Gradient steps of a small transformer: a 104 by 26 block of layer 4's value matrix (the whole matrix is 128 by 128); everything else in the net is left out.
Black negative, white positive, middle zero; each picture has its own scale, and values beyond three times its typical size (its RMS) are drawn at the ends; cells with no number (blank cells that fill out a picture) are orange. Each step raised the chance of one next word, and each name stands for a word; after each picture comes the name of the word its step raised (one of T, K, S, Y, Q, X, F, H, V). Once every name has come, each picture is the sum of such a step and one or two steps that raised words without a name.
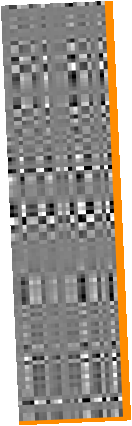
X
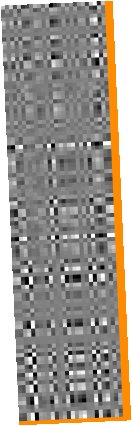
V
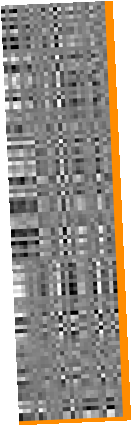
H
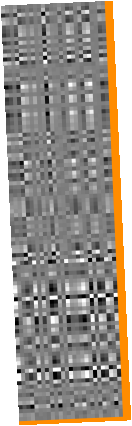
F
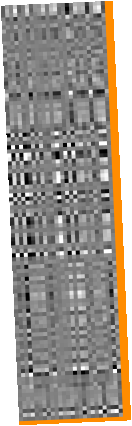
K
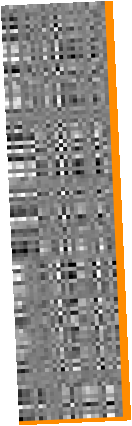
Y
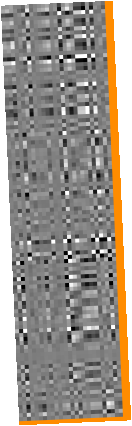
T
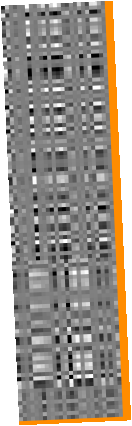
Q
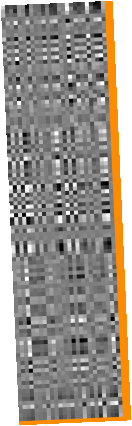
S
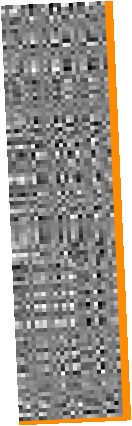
K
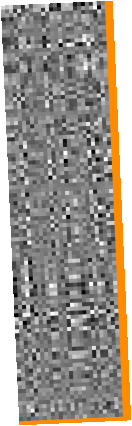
H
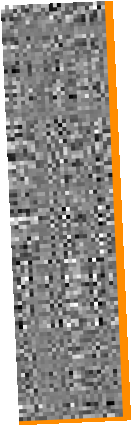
V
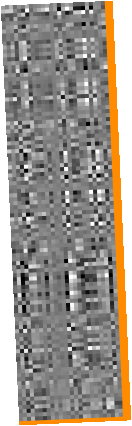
Y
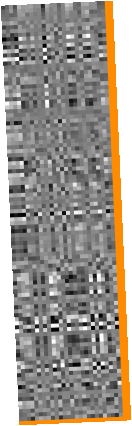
S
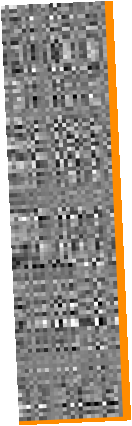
Y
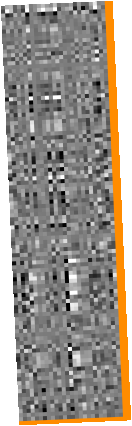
F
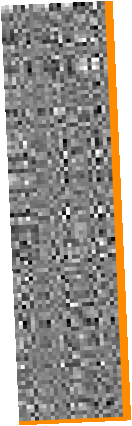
T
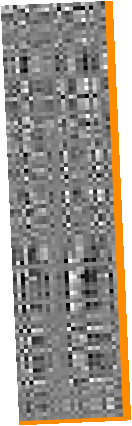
Q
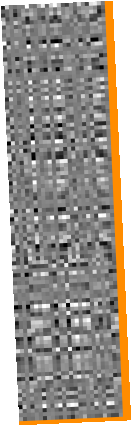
Q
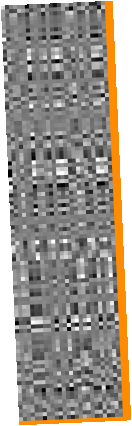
S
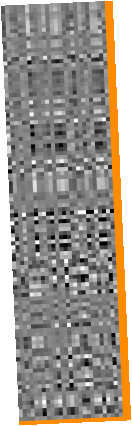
V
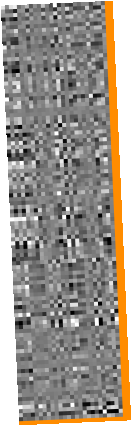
H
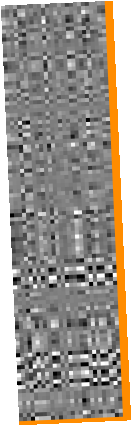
V
